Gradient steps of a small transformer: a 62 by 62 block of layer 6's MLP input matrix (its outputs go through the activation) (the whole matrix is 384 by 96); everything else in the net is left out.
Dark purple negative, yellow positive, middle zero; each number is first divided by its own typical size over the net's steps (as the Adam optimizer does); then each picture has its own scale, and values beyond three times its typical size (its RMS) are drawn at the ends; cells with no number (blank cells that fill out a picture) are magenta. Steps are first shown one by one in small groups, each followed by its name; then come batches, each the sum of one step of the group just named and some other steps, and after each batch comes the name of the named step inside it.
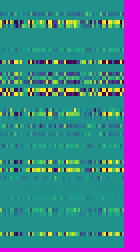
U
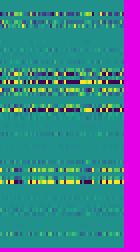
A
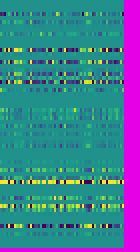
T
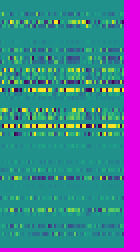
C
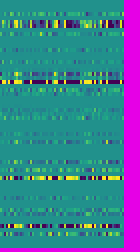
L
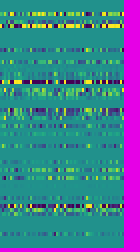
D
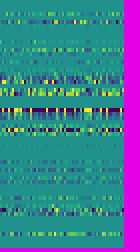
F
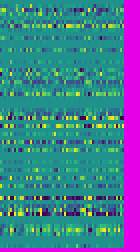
D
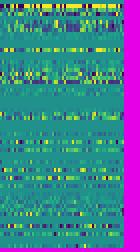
L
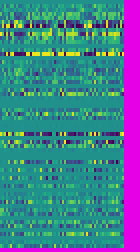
L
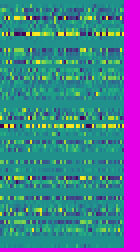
C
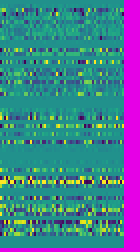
T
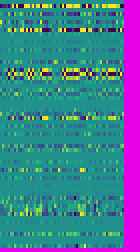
U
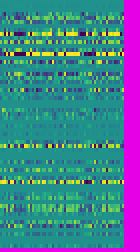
T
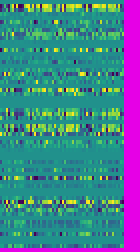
C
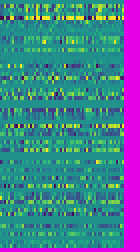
F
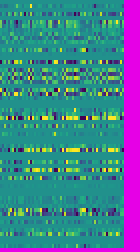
U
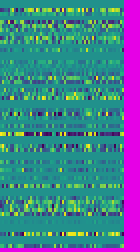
D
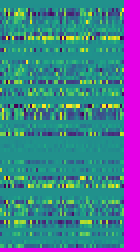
A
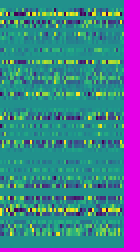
L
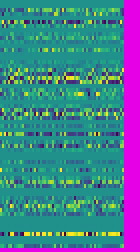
A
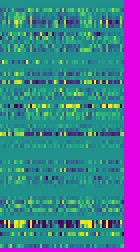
L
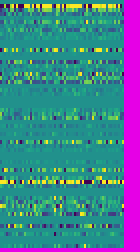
T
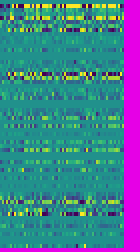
D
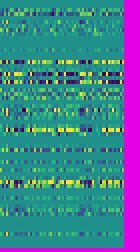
A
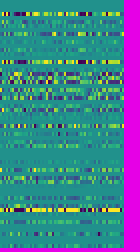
A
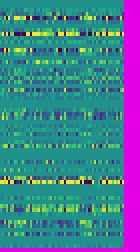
T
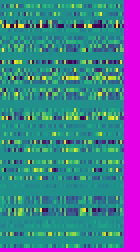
U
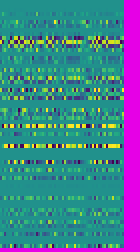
C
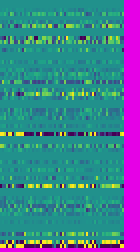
D
